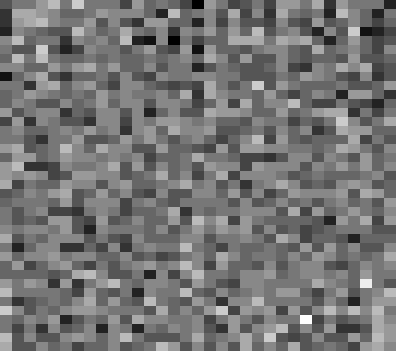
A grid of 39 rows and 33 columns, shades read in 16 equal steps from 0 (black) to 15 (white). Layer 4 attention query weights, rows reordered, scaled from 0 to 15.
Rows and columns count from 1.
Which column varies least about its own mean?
10
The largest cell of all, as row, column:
36, 26
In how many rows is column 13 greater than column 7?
17
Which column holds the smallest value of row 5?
15
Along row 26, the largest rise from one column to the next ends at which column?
9
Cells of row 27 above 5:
24
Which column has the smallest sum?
32
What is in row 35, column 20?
4
